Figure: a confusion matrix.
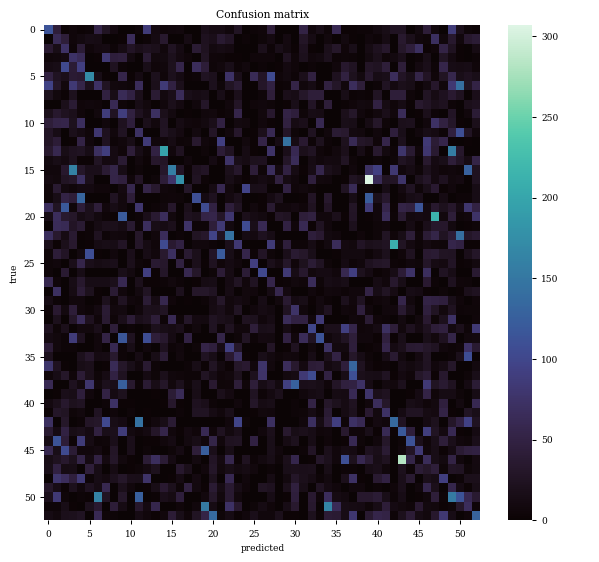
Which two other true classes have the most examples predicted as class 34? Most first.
51, 50
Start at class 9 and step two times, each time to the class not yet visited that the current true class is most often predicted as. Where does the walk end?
16
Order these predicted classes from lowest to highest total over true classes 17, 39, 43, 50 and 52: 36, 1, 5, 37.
5, 36, 1, 37
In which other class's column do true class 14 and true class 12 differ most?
29
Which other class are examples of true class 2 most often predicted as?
45
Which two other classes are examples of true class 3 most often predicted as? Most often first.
7, 4
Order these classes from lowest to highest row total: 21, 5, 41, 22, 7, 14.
41, 14, 7, 21, 22, 5
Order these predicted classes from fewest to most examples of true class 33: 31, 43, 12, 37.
43, 37, 31, 12
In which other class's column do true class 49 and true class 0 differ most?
12
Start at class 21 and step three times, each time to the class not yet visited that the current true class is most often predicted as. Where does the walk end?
27
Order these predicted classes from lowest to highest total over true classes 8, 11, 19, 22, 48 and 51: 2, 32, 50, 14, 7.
7, 14, 32, 2, 50
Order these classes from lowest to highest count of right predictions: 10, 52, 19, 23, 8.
10, 8, 23, 19, 52
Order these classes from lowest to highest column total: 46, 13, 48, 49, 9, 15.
13, 15, 48, 9, 46, 49
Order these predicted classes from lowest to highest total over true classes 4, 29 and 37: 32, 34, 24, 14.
24, 34, 14, 32
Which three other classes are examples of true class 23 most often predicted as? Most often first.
42, 14, 27
